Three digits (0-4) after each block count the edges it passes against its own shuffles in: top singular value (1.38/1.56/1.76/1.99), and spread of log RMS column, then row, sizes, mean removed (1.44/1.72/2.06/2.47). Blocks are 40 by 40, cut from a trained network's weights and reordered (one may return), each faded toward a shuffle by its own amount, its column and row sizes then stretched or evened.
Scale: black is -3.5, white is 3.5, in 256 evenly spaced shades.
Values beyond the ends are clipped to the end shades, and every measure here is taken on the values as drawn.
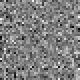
2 3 0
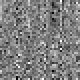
3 3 0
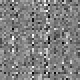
2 4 1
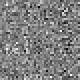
1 3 1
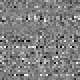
2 0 4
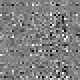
0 4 4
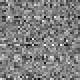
3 0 3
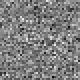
0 0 0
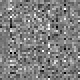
2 4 0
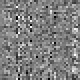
3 4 0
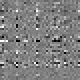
4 3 4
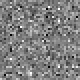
0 2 2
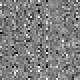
1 4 0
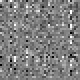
3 4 3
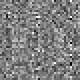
2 2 0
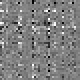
3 4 3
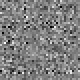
0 2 2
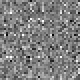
0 3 2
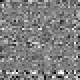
2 1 4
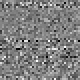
0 0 4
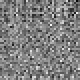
3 0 0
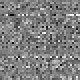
1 1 4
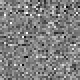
1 0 3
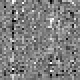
2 3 2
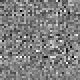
0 0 3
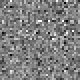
2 1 2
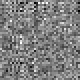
4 1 1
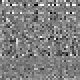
3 1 4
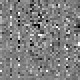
0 4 2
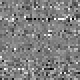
1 0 4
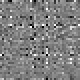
3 3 4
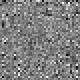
1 3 2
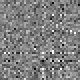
3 2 1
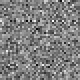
2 0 1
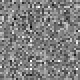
1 1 0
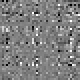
2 4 4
